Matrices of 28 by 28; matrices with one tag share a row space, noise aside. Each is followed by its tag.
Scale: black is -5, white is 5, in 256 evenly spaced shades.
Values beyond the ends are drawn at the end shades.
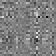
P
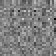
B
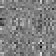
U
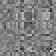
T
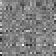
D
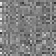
D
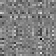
U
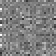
D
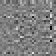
T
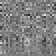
D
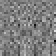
B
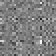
U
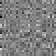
D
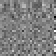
B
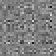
T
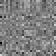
D
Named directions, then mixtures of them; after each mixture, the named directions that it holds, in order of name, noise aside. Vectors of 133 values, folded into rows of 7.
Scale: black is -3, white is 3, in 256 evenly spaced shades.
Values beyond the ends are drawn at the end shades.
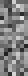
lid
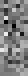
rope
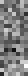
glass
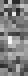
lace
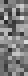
lace, lid, rope.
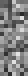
lid.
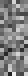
lid.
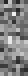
lace.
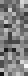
glass.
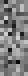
lace, lid, rope.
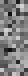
glass, lace, lid.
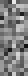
lid.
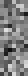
glass, lid.
